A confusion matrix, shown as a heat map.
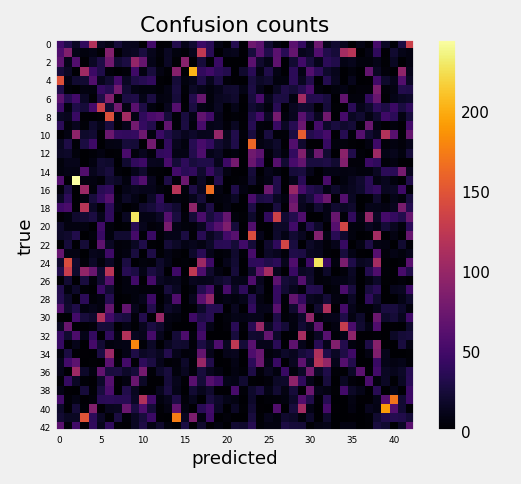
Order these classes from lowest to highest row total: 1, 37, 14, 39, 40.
14, 37, 39, 40, 1
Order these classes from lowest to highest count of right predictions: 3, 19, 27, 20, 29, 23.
27, 19, 23, 29, 20, 3
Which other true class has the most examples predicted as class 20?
19
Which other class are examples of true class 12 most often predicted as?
38
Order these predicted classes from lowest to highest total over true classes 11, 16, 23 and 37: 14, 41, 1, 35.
35, 41, 1, 14
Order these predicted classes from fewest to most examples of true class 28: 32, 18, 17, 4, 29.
4, 32, 29, 17, 18
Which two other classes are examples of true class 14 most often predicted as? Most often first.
41, 3
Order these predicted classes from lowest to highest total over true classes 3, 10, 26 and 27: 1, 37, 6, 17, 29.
1, 17, 37, 6, 29
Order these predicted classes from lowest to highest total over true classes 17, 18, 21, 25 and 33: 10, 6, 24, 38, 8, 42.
10, 8, 24, 42, 6, 38
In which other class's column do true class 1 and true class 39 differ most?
40
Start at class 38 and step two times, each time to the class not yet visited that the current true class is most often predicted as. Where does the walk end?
5
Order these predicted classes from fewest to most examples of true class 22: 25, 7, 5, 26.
7, 25, 26, 5
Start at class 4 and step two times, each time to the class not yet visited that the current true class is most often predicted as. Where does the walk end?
42
